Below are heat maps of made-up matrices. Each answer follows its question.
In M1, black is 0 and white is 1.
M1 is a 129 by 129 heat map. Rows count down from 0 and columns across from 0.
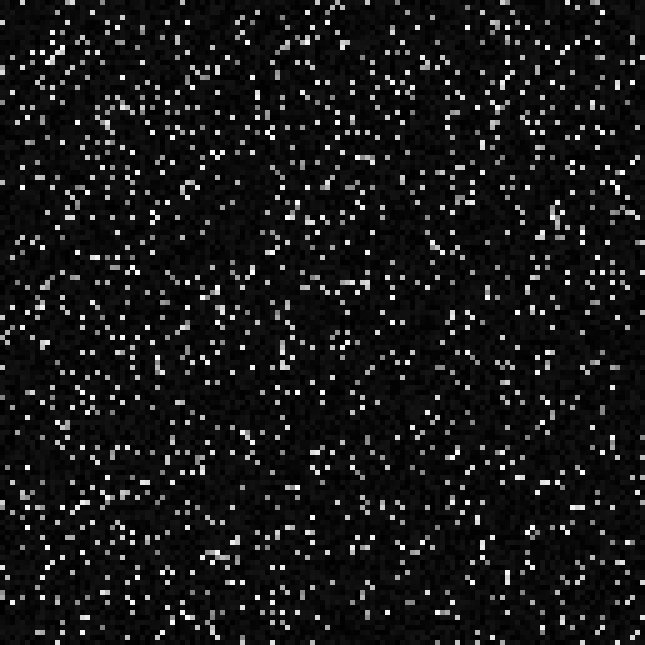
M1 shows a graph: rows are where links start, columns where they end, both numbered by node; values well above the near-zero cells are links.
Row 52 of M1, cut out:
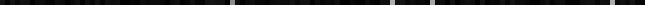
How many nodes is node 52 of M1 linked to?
4
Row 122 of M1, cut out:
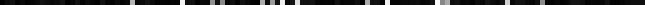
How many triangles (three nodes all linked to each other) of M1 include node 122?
8
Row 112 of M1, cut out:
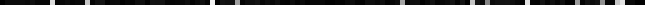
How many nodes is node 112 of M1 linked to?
12
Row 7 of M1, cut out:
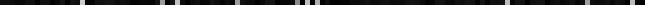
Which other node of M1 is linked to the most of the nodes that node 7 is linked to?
node 12
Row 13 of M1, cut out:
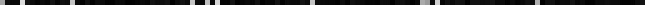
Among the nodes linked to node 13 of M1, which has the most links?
node 43
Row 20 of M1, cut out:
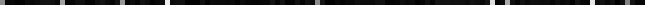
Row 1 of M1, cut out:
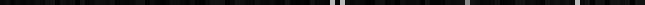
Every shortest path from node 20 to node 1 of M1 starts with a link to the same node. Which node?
node 101
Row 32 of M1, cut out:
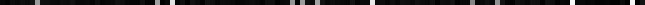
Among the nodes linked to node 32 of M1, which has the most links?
node 31
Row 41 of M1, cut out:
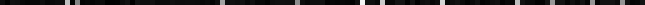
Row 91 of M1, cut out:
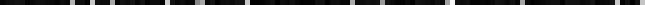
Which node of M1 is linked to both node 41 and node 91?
node 76
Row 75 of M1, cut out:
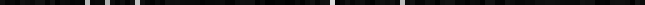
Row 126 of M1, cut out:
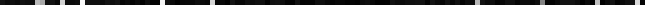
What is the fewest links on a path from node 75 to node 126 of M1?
3
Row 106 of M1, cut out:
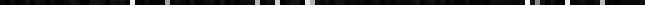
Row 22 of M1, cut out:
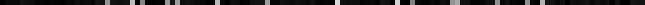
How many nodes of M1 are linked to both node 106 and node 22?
3
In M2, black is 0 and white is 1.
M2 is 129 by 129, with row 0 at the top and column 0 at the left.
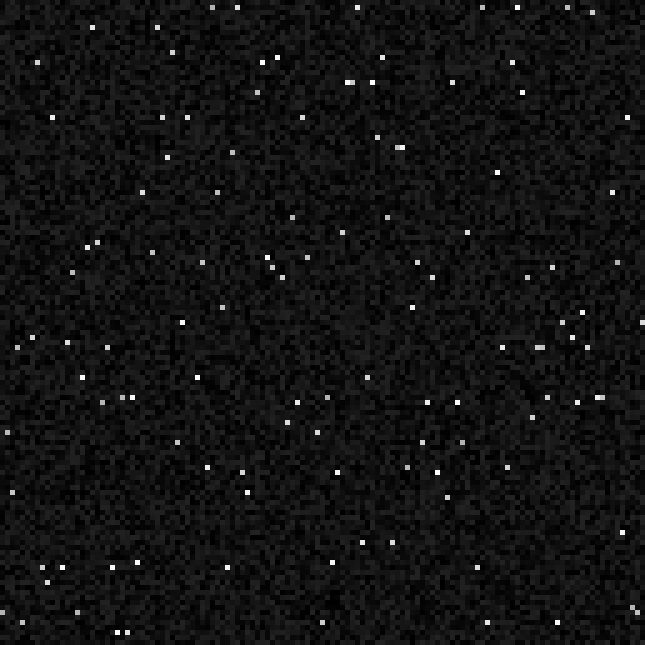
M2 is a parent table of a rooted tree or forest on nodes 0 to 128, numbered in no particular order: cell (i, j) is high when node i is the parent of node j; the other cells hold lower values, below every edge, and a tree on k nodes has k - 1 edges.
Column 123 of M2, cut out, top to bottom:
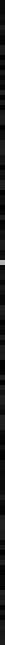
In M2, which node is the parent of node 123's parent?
12
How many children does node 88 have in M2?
3
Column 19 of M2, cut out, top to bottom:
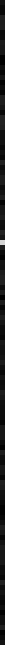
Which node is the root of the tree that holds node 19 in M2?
94
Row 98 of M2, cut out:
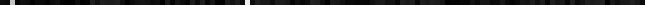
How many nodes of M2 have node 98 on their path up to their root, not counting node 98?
4
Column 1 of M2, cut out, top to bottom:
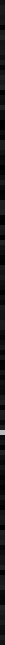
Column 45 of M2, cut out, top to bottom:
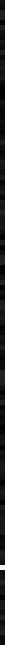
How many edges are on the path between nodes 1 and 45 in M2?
2
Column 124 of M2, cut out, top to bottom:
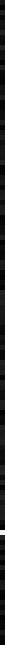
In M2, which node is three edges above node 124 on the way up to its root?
52
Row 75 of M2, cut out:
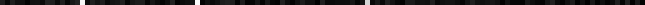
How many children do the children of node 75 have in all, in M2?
4
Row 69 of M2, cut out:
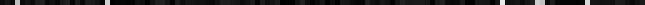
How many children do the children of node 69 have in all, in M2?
2
